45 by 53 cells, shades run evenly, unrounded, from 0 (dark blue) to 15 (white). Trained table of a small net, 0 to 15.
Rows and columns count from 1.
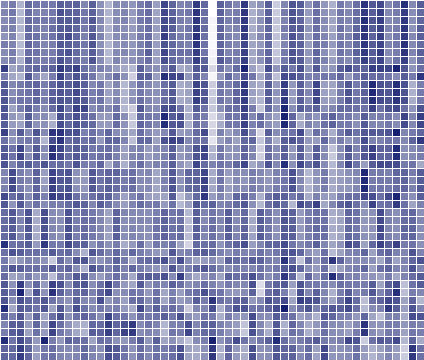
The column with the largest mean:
27
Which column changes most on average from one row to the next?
50
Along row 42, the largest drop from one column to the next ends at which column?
32
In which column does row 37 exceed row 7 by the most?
51
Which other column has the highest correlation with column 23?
41
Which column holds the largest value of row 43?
46
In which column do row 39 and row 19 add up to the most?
24
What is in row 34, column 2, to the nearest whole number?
4
